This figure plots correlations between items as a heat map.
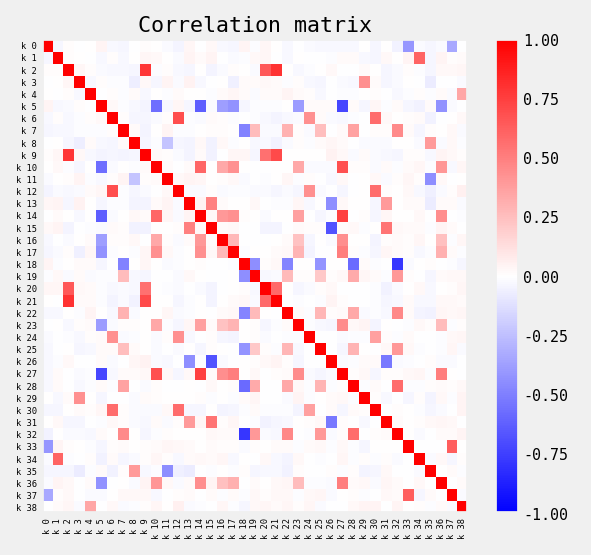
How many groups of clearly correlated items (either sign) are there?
10
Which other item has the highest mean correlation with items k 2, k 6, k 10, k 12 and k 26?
k 30
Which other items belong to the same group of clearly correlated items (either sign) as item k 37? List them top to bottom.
k 0, k 33
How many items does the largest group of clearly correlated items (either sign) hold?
8
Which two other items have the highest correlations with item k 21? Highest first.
k 2, k 9
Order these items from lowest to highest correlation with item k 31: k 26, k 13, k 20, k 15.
k 26, k 20, k 13, k 15
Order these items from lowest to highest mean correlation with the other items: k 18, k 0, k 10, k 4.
k 18, k 0, k 4, k 10
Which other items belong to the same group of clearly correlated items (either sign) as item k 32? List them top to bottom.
k 7, k 18, k 19, k 22, k 25, k 28
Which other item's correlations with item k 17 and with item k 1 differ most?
k 34
